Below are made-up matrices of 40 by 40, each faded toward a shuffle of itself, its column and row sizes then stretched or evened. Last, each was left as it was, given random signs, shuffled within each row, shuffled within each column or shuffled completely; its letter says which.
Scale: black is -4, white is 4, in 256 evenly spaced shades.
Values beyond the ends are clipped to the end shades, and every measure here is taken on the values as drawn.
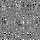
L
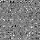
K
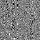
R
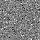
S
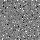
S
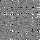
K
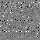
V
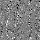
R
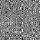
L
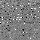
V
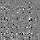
L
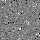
S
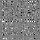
K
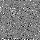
V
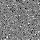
S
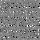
V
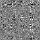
K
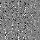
R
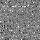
V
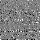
V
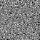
V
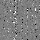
R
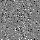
R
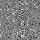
L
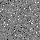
S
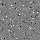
S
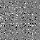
K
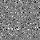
V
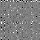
L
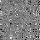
L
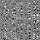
L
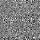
K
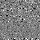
V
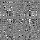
L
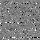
V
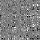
L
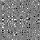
L
